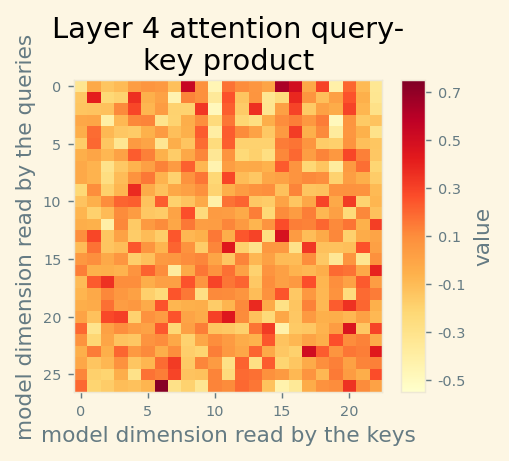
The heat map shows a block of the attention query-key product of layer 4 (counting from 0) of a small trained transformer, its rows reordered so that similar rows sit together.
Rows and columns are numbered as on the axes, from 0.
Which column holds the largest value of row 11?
8
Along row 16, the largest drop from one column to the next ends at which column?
7
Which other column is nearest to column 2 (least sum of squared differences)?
3
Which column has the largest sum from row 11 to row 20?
11
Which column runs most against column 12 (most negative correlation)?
4
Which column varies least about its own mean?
5
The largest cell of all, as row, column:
26, 6
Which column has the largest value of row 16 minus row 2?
22
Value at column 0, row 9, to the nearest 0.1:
-0.2
